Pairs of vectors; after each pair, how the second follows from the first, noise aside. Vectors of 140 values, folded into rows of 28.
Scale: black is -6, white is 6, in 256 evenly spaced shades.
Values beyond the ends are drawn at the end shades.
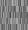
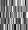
wrapped around, scaled up.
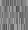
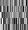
wrapped around, scaled up.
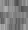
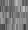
negated.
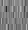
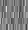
negated.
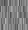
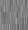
reversed, shrunk.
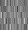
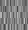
copied.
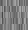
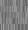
wrapped around, negated, shrunk.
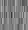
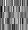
wrapped around, scaled up.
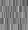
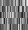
negated, scaled up.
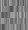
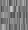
negated.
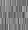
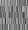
copied.
